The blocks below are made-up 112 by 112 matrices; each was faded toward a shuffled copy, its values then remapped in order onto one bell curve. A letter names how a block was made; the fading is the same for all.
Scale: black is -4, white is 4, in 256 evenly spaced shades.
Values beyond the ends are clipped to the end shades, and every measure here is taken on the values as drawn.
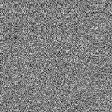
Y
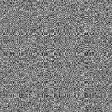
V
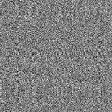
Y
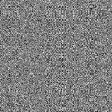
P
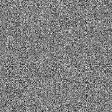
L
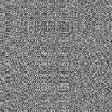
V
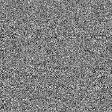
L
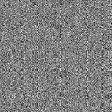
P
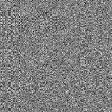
P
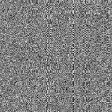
P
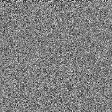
L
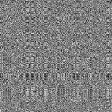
V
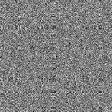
Y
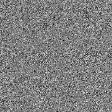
L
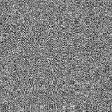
Y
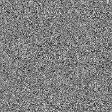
L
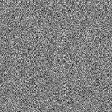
Y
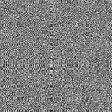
V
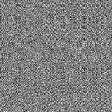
V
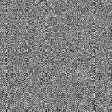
P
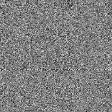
L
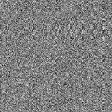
Y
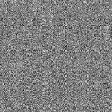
Y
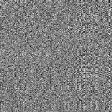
P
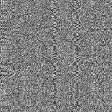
P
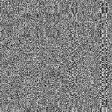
P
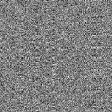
Y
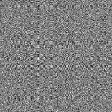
V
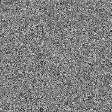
L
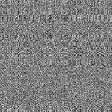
V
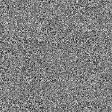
L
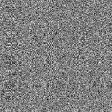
Y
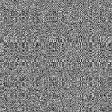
V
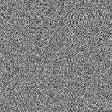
Y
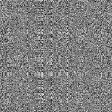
P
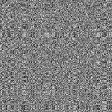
V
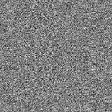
Y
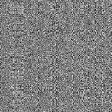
P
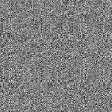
P
